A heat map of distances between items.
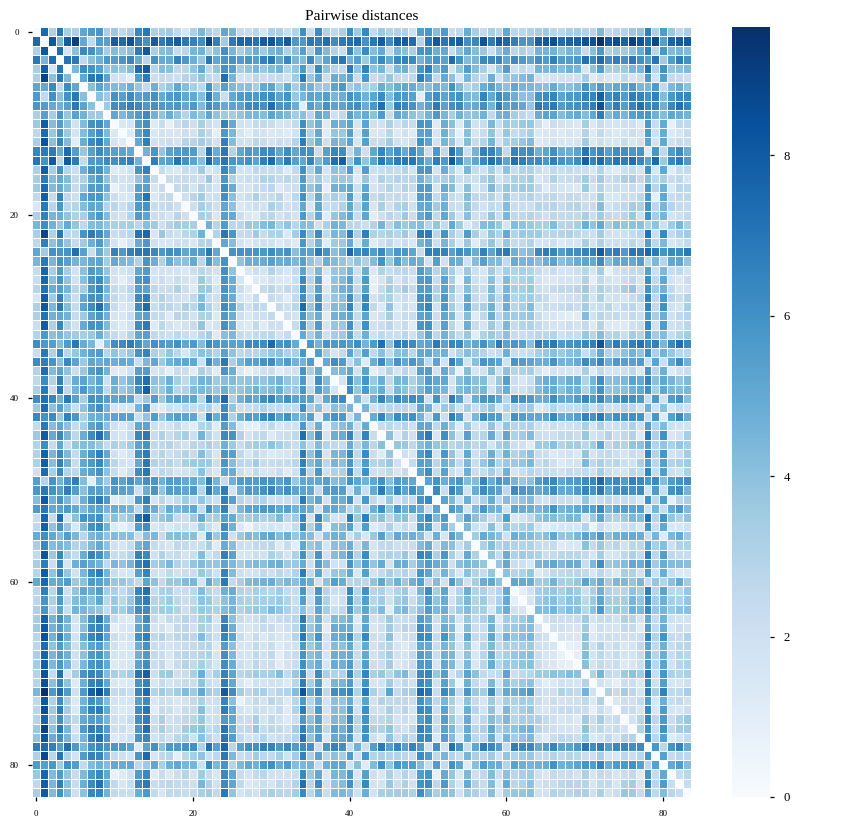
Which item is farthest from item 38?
14
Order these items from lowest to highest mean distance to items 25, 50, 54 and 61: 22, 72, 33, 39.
33, 39, 22, 72
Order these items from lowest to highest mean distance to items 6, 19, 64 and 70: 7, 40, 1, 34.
40, 7, 34, 1
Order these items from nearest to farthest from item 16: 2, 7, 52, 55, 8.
55, 52, 2, 7, 8
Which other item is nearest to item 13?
78
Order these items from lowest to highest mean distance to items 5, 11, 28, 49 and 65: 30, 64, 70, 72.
64, 30, 72, 70
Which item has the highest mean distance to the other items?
1
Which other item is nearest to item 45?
63
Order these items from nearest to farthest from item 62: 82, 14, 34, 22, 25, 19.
19, 82, 22, 25, 34, 14
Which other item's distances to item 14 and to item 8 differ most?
34
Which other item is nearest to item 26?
73
